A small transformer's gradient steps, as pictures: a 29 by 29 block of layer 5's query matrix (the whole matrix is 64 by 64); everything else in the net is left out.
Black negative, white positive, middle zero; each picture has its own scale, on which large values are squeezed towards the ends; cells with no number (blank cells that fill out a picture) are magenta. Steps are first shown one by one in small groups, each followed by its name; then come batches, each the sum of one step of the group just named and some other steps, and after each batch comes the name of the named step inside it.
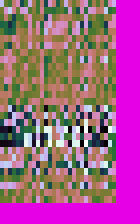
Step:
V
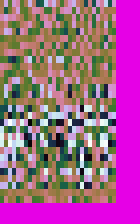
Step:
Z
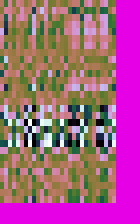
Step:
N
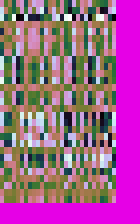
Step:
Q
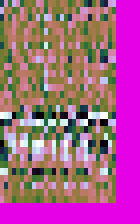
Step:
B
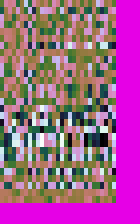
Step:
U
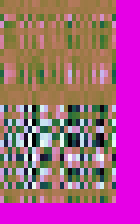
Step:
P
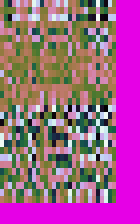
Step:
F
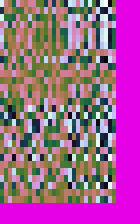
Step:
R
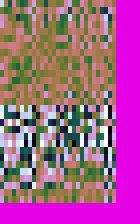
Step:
P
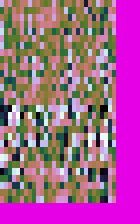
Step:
F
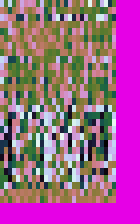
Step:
Q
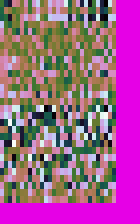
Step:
F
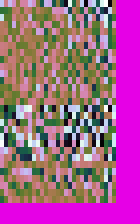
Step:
R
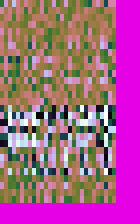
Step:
B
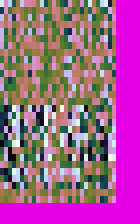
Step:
R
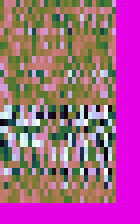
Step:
B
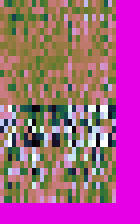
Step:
P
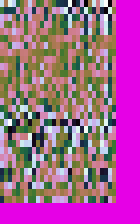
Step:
V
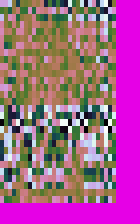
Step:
R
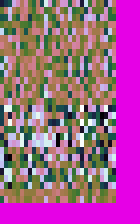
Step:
N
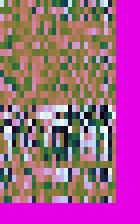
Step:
N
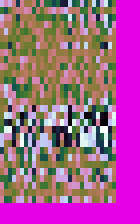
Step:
P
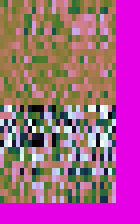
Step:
N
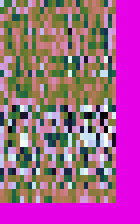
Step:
V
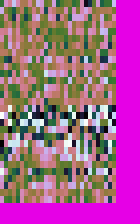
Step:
B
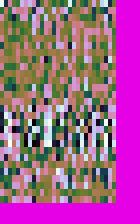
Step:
N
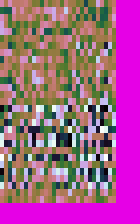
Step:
F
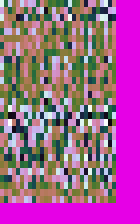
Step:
Q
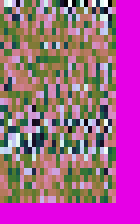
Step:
N
